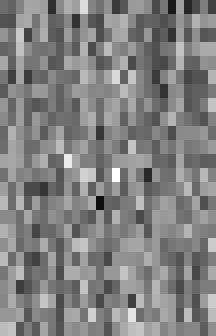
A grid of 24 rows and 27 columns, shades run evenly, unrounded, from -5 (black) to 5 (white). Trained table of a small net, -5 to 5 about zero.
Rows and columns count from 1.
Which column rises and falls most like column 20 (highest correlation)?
2
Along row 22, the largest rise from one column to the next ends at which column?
18
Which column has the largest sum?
11
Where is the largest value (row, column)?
13, 15
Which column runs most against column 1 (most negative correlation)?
14
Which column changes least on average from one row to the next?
8
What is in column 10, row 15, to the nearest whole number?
0
